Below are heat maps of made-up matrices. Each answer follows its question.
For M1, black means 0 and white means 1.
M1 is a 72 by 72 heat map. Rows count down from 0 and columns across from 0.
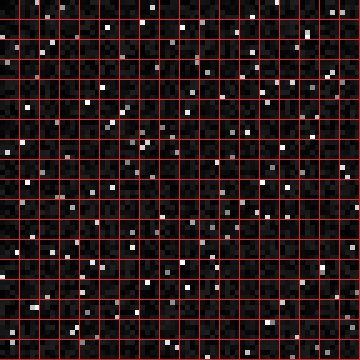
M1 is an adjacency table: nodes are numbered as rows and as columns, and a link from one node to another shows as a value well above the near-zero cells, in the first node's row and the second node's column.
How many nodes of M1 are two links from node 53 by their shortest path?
4
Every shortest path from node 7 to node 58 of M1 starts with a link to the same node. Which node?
node 0
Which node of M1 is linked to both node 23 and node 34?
node 60
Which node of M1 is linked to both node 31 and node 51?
node 13
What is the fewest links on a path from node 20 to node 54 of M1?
3
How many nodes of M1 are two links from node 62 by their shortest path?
2
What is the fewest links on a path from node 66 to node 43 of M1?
7
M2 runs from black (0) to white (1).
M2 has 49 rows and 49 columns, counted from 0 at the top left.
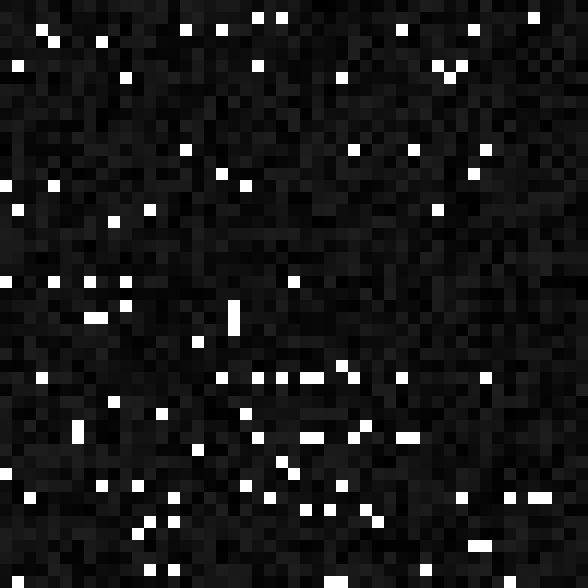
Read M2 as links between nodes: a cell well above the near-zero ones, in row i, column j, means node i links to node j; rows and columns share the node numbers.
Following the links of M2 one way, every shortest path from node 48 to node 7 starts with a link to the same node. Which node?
node 1
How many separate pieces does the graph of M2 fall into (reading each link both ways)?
3
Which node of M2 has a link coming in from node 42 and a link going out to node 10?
node 25
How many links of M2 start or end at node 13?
1
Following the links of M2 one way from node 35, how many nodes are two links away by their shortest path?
3
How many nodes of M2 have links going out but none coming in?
6
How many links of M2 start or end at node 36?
9
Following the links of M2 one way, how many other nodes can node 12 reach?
12
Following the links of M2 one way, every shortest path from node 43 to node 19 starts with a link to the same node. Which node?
node 31
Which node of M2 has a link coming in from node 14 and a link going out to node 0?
node 39
